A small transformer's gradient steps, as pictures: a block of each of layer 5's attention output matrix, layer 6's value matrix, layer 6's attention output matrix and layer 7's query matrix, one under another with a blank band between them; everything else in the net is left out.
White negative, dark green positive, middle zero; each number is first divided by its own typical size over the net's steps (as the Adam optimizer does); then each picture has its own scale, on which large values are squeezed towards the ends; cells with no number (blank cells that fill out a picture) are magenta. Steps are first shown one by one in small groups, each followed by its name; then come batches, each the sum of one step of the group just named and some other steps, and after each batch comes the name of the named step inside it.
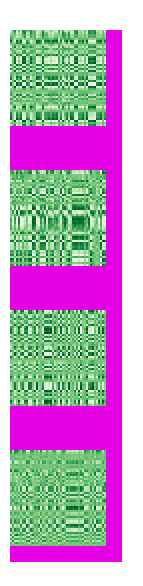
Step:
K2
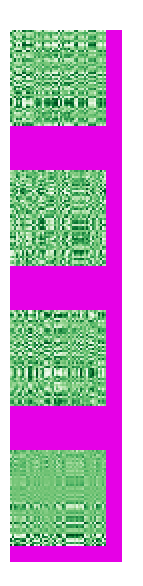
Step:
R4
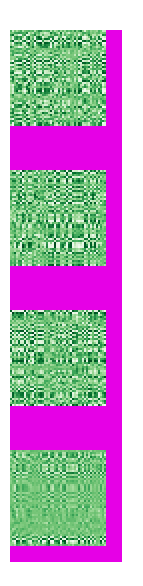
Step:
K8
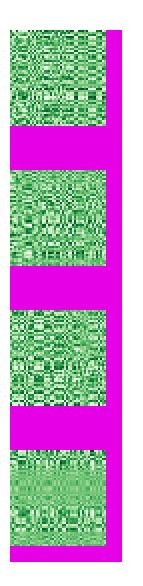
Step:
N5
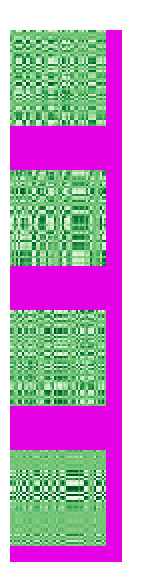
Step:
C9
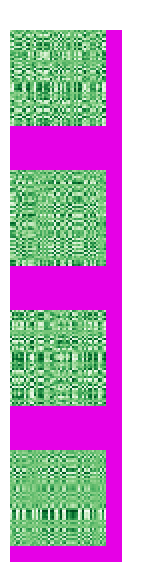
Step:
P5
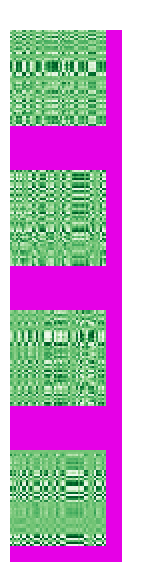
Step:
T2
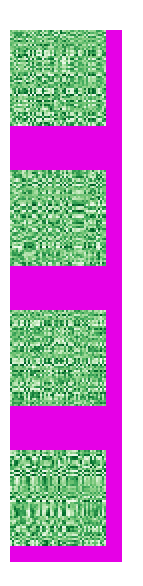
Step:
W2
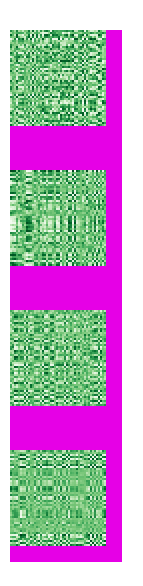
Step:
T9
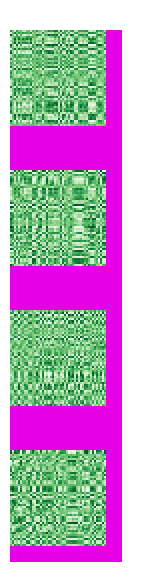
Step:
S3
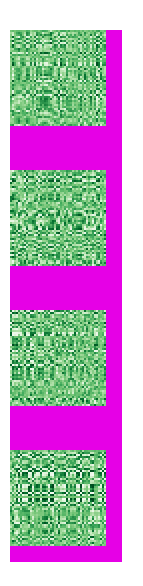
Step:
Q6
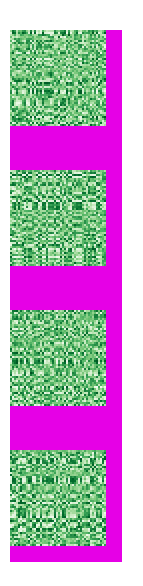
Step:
K2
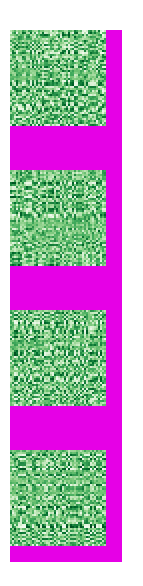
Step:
K2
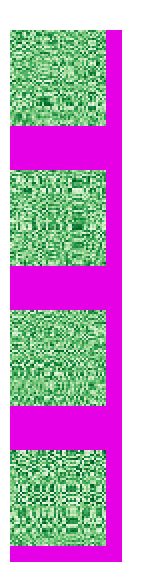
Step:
Q6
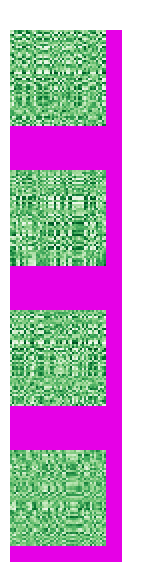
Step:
K2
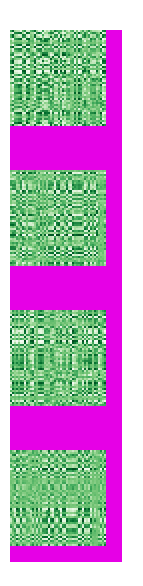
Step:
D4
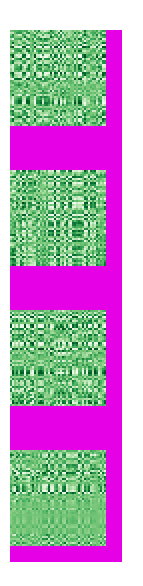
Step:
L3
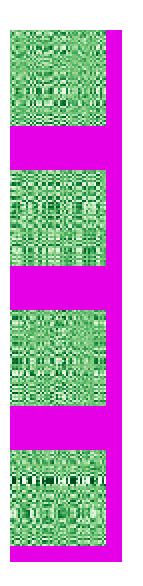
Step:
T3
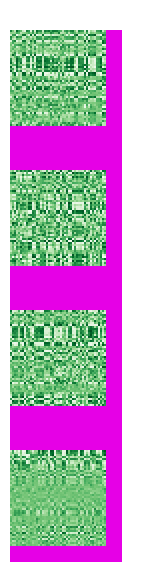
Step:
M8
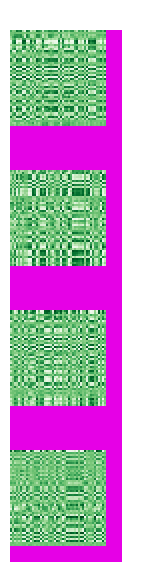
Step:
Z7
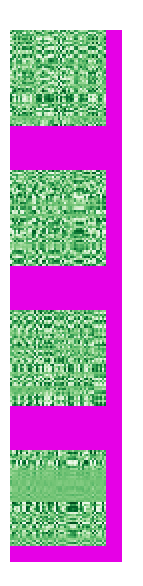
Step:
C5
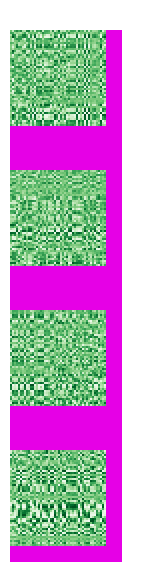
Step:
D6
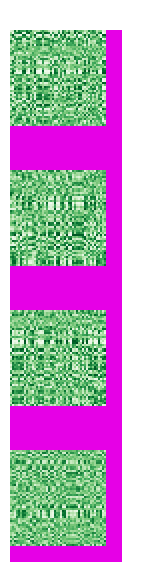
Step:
D6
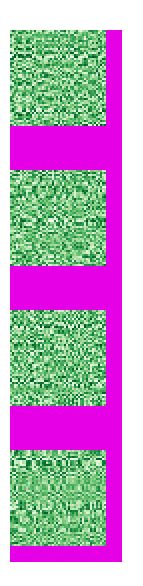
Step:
C5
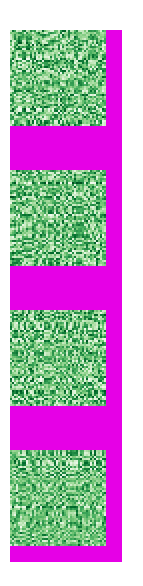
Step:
C5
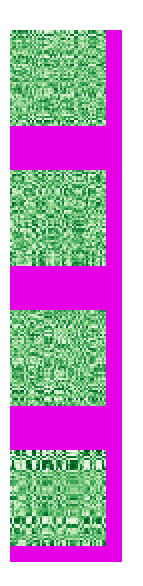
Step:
Z7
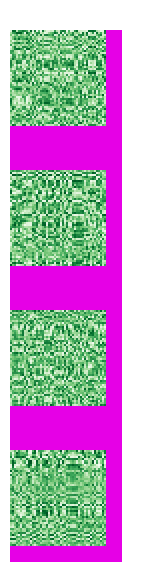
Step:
C5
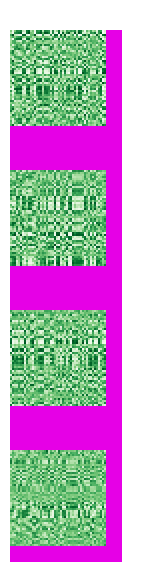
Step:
D6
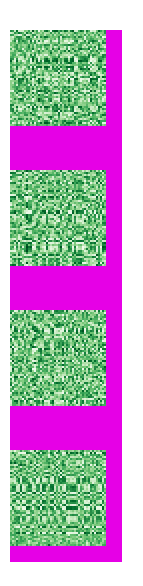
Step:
M8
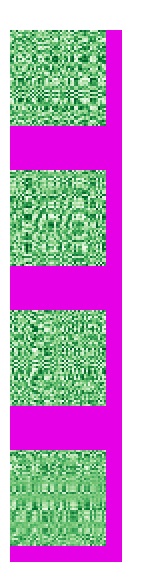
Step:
L3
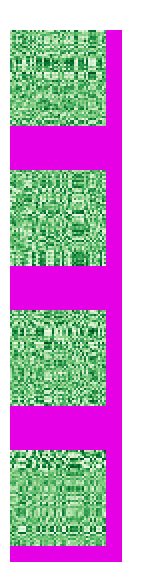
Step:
M8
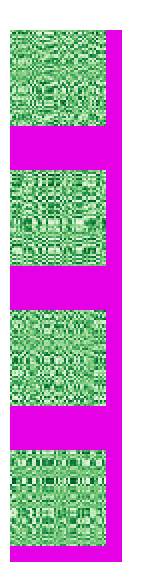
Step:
T3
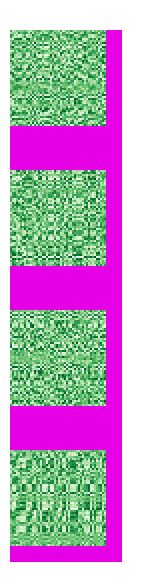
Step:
L3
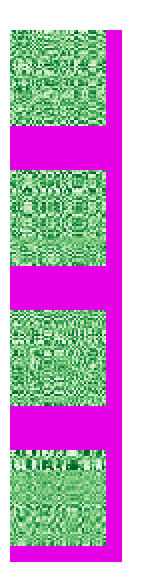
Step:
D4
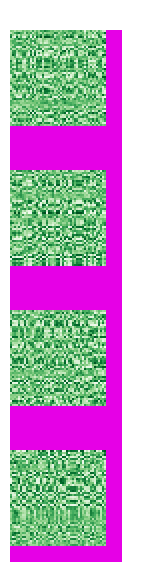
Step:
M8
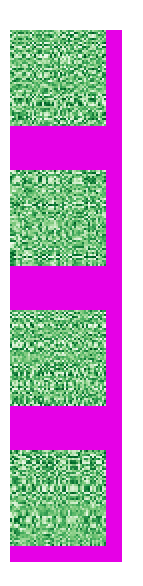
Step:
L3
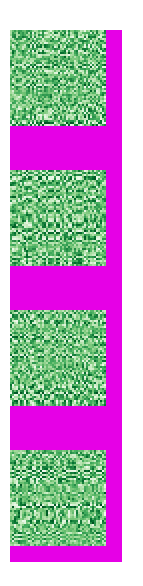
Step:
D6
